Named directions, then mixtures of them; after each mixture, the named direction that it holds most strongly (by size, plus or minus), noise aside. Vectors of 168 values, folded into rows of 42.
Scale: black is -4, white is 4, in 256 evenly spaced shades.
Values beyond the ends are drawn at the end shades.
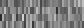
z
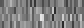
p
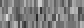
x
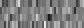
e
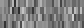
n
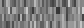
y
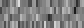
e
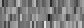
e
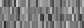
n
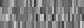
x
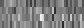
p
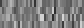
p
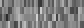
x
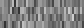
n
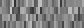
n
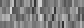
x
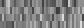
y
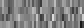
x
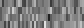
e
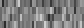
e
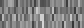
p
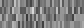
n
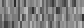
y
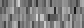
e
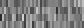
z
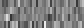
e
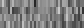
y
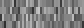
n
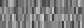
p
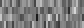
e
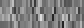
p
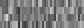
x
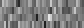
e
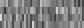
z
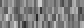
x
